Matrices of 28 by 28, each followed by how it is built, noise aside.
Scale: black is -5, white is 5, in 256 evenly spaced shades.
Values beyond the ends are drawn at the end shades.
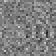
low rank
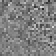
upper triangular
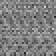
repeating columns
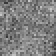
smooth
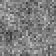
smooth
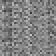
repeating rows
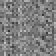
repeating rows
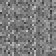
repeating rows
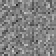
repeating rows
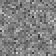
noise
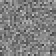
noise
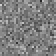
noise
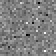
sparse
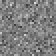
noise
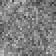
smooth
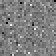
sparse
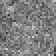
smooth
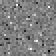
sparse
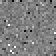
sparse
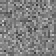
noise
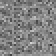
repeating rows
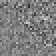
upper triangular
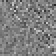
upper triangular
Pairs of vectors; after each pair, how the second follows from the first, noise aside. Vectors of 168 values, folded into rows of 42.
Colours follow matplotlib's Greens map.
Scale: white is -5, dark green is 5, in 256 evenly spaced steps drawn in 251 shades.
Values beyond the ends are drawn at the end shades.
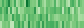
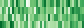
negated, scaled up.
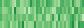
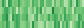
wrapped around.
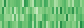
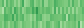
negated, shrunk.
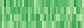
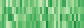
wrapped around.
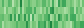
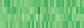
wrapped around, shrunk.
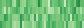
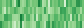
copied.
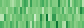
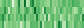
wrapped around.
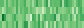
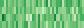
copied.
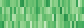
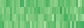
shrunk.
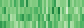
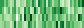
reversed, scaled up.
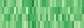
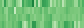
partly zeroed.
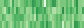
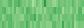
negated, shrunk.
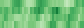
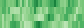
wrapped around.
